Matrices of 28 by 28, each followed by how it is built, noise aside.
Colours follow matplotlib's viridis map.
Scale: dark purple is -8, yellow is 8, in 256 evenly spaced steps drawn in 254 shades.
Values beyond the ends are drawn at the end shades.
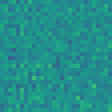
low rank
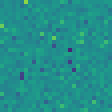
sparse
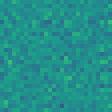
low rank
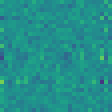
low rank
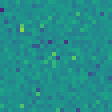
sparse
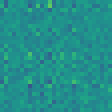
low rank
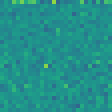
uneven rows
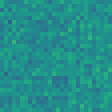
blocks
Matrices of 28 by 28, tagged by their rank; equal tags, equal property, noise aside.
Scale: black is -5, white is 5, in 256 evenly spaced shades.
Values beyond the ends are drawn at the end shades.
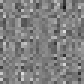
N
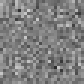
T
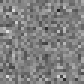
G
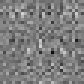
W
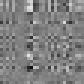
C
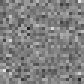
G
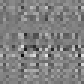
C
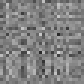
N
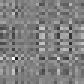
C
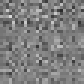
W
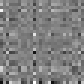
C
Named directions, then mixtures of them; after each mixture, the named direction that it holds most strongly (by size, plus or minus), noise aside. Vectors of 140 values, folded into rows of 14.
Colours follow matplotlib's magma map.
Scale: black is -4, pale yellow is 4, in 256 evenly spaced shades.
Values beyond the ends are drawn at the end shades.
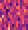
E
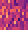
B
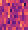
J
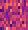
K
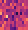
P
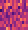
K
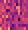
E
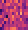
P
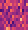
K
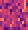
K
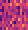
B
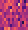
K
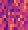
B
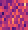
B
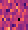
E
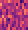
E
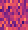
K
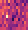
B
